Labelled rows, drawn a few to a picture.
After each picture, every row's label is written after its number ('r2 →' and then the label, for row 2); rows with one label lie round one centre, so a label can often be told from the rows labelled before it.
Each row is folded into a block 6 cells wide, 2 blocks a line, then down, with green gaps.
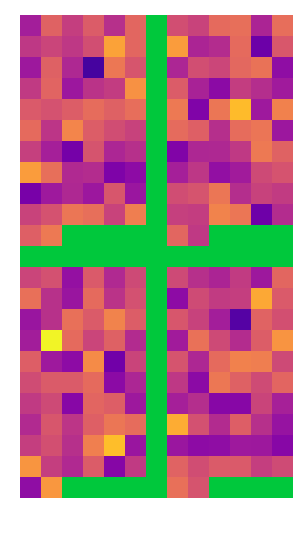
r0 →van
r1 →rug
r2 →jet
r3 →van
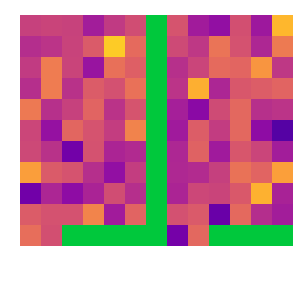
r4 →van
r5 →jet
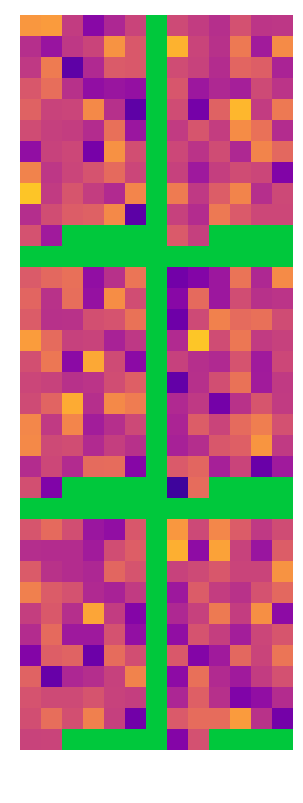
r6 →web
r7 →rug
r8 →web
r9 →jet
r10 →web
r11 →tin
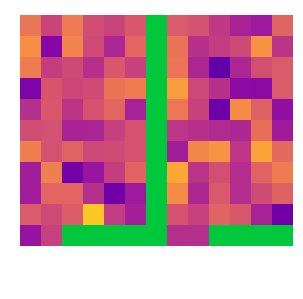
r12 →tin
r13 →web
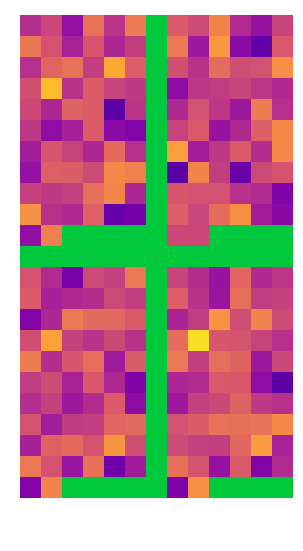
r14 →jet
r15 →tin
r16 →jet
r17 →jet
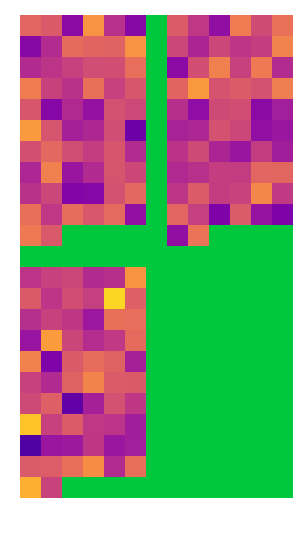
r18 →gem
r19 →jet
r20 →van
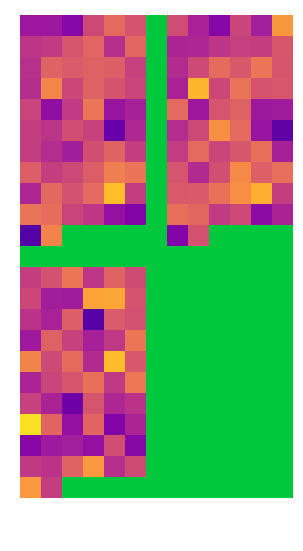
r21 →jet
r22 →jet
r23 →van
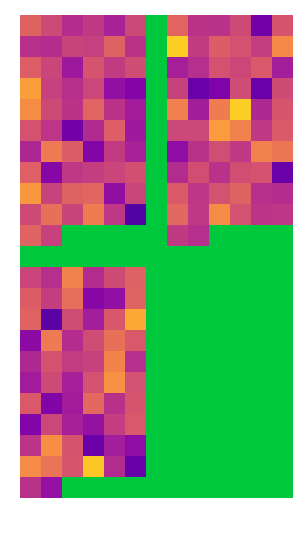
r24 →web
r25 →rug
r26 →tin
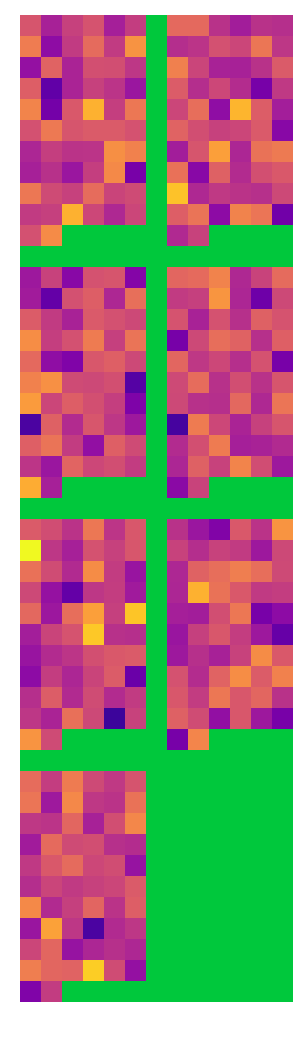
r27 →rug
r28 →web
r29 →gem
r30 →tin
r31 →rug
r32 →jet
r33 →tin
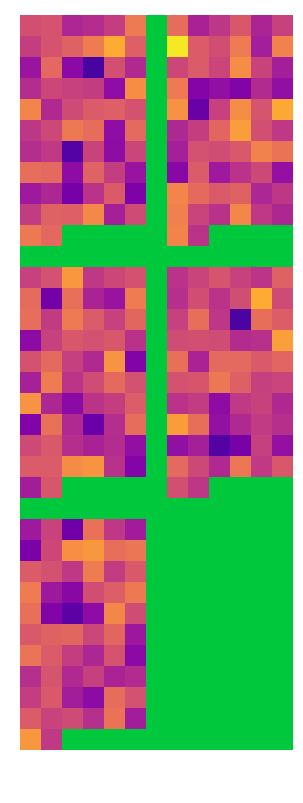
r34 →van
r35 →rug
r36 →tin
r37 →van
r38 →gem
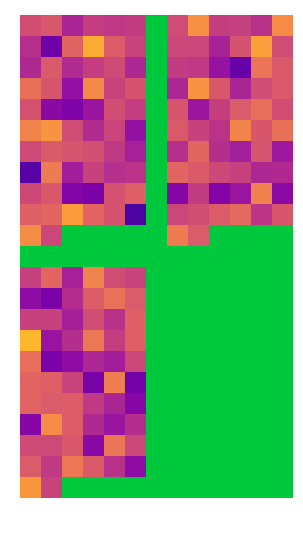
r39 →gem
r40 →van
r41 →gem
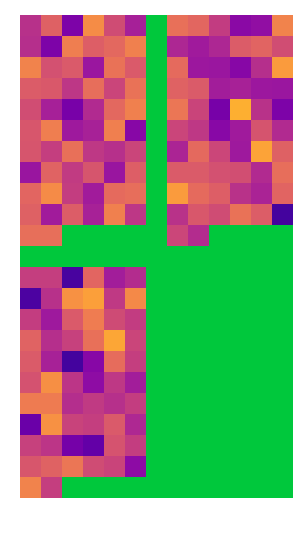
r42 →gem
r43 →web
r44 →gem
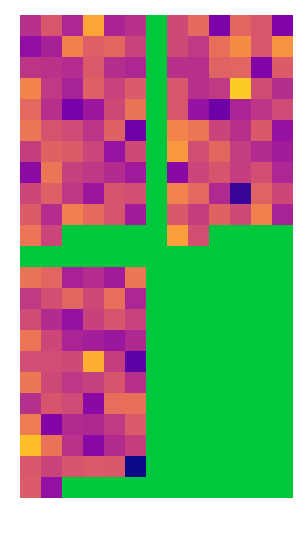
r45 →gem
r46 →gem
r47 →web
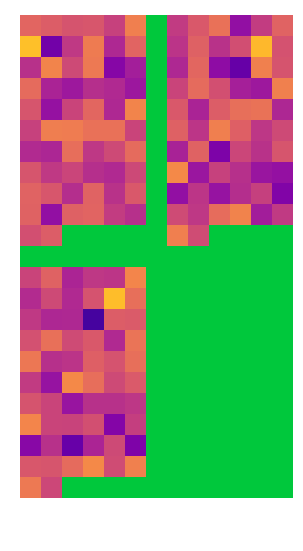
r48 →rug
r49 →van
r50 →van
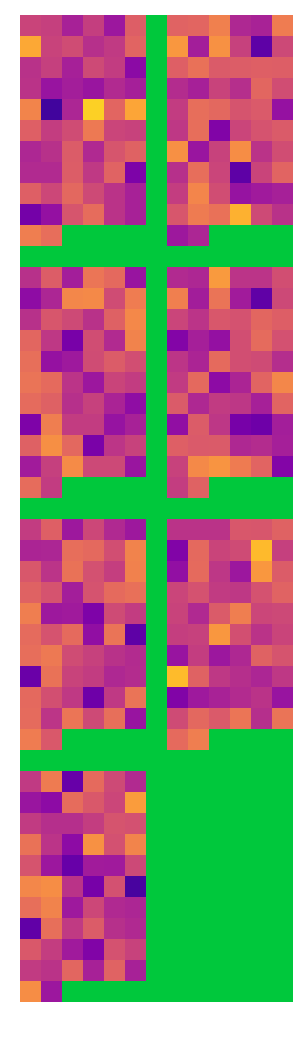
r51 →rug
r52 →tin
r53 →gem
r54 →tin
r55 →gem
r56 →van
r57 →gem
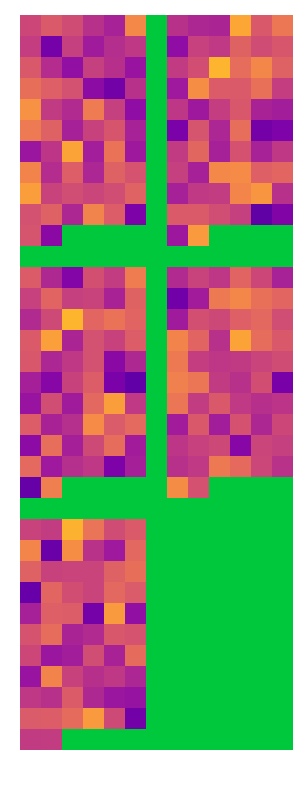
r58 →web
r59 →jet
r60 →jet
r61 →gem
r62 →tin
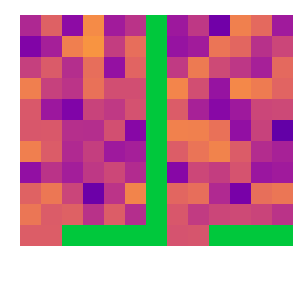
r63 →gem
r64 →gem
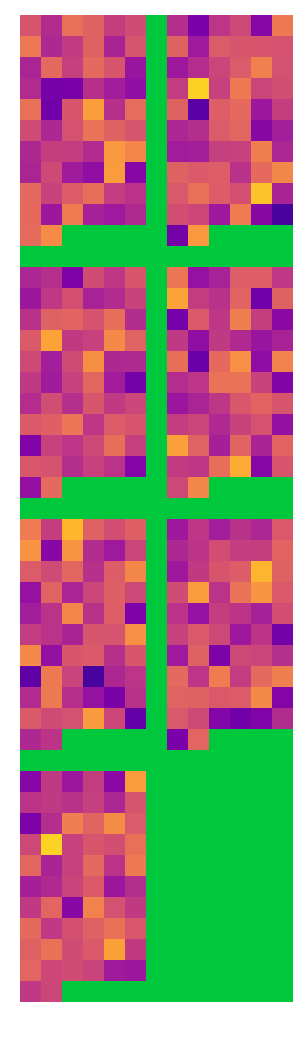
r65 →rug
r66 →jet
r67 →jet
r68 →rug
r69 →tin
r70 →jet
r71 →jet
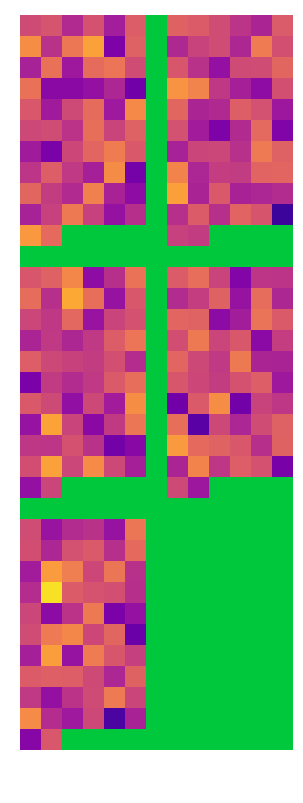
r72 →rug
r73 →web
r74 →tin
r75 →web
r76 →jet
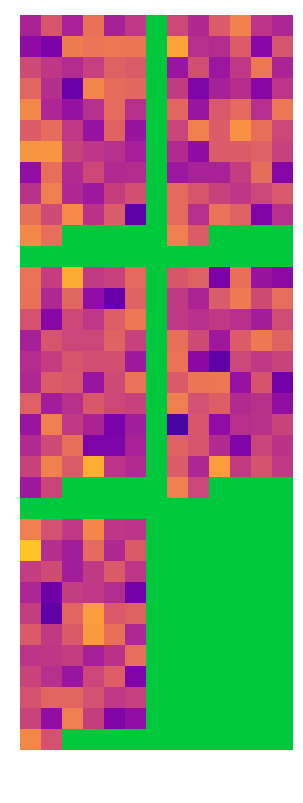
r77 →gem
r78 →rug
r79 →tin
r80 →gem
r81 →rug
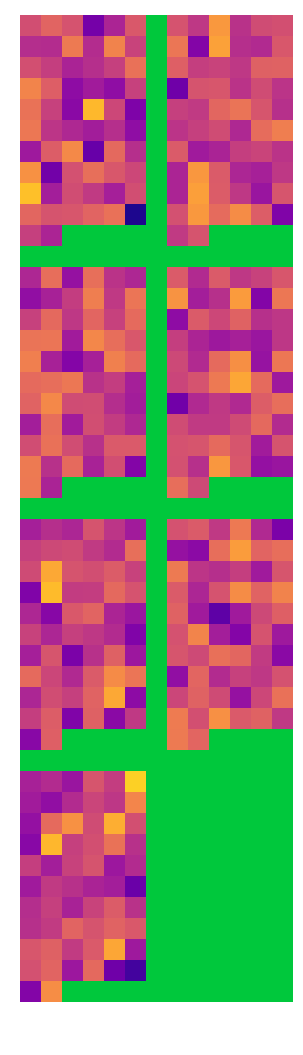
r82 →web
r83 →tin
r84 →gem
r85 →rug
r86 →jet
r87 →gem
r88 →jet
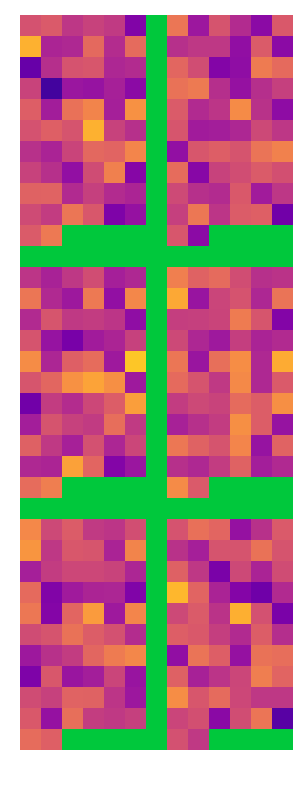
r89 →rug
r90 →web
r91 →rug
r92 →rug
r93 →rug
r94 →web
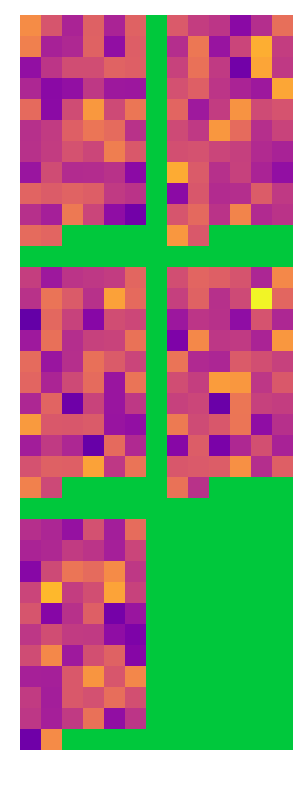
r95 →rug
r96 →van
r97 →van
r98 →van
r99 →jet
